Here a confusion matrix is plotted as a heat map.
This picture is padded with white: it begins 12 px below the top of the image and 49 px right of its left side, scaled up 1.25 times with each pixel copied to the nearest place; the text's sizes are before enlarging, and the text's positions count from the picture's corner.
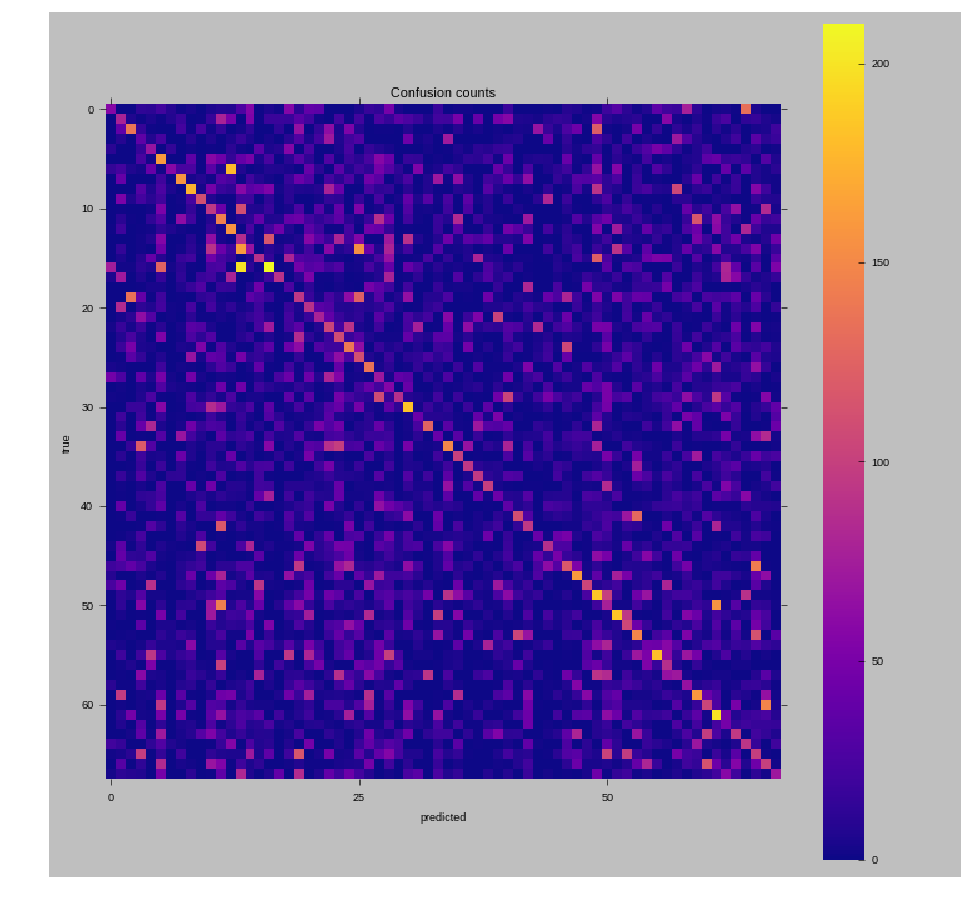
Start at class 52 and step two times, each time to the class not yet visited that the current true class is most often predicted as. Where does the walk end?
46
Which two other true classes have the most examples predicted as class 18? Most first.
55, 15
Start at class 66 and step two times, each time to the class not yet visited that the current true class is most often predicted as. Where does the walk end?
5
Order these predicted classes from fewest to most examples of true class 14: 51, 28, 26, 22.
26, 22, 28, 51
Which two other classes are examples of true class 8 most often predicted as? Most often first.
57, 49
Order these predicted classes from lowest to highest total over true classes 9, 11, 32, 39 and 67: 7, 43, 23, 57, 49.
43, 7, 57, 23, 49
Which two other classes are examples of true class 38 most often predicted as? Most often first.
50, 34
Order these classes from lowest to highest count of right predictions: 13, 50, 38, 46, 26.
50, 13, 38, 46, 26
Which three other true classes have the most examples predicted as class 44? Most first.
9, 46, 29
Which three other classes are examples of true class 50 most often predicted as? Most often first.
61, 11, 10
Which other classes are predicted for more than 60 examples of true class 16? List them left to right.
0, 5, 13, 62
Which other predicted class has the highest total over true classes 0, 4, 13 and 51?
20
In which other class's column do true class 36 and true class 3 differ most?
53
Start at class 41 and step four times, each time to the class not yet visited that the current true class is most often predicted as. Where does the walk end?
2
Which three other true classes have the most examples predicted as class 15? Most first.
48, 57, 49
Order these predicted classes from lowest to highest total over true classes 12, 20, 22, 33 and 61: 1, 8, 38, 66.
38, 8, 66, 1
